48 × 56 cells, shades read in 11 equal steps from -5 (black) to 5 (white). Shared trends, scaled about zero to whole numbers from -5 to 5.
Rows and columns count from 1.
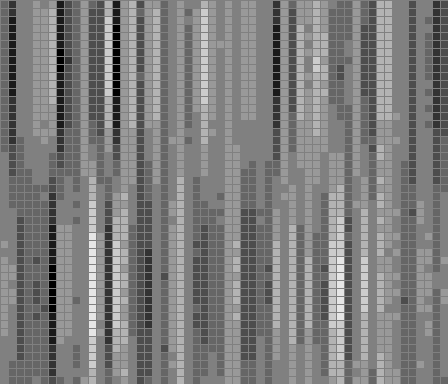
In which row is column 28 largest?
6
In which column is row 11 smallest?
15
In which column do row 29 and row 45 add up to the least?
7
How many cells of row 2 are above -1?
35
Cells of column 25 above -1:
22
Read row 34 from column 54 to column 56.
0 -1 0
